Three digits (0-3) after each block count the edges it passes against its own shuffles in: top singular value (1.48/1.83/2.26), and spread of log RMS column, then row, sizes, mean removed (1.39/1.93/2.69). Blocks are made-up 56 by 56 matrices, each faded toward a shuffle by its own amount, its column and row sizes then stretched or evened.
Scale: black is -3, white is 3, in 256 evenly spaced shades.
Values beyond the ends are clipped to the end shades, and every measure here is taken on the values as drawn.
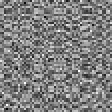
3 0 1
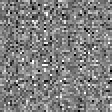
2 2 0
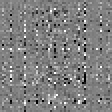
1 3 2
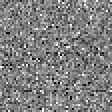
0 0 1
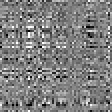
3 3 3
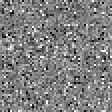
0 1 1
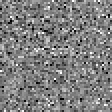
1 0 2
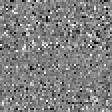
0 0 2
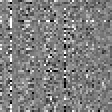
2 3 1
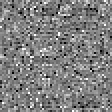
2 0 0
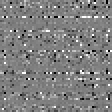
2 1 3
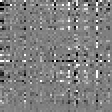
3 3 3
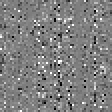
0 3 0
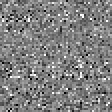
0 0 2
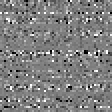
0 2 3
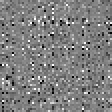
0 3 2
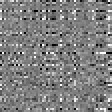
3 2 3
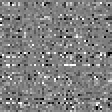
2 1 3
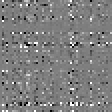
1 3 3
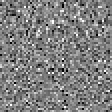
2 1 1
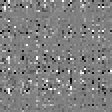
0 3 3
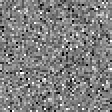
0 0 0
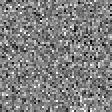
1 1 0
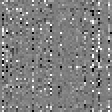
0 3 1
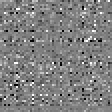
1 2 3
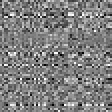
3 0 3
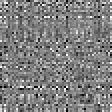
3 2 3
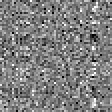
2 2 0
